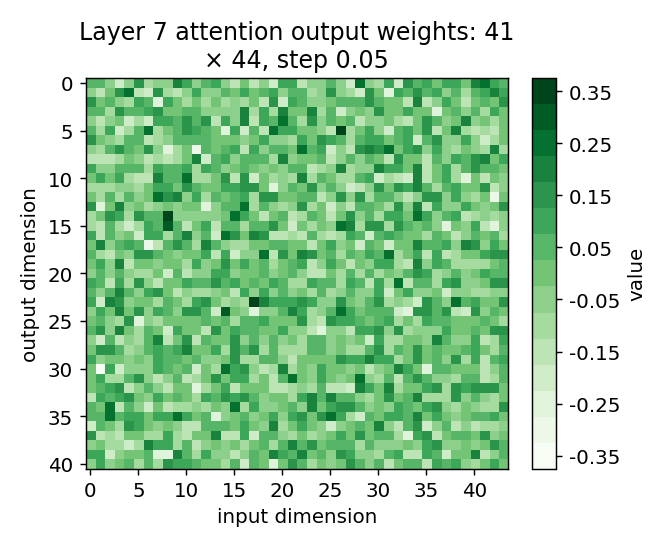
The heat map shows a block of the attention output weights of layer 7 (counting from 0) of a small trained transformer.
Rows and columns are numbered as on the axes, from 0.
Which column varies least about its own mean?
43
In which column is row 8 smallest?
12
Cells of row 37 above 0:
15
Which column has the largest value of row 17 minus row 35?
13
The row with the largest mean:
35
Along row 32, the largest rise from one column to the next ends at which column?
28
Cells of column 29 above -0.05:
24
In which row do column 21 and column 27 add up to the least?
32
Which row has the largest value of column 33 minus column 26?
3
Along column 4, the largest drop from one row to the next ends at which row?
2
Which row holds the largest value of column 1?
17
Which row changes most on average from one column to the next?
5
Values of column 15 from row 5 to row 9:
0.1 0 0.1 -0.05 0
